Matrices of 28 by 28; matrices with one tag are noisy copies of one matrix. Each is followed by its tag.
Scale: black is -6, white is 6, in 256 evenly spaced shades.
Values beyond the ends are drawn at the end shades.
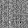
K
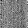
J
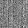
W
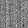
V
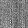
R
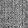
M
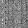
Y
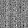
V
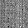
M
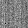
Y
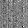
W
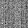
Y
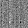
K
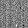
V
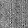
R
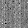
Y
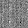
K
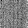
J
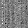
Y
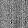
R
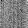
J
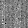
Y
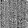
J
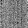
J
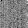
J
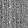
K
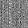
K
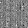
V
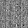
V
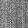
R
